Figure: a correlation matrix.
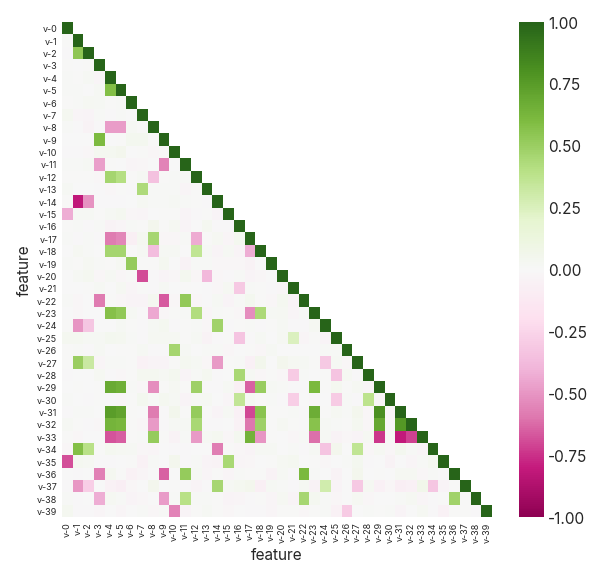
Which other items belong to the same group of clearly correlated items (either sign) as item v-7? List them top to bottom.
v-13, v-20
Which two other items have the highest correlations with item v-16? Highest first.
v-28, v-30
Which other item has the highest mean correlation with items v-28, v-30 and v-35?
v-16
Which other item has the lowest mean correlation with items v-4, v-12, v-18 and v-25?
v-33
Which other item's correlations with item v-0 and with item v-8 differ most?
v-35
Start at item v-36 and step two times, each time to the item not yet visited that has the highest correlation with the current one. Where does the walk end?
v-11
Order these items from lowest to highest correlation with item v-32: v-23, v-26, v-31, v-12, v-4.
v-26, v-12, v-23, v-4, v-31
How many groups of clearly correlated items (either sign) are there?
8
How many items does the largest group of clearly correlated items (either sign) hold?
11
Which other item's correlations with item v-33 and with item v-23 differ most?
v-31
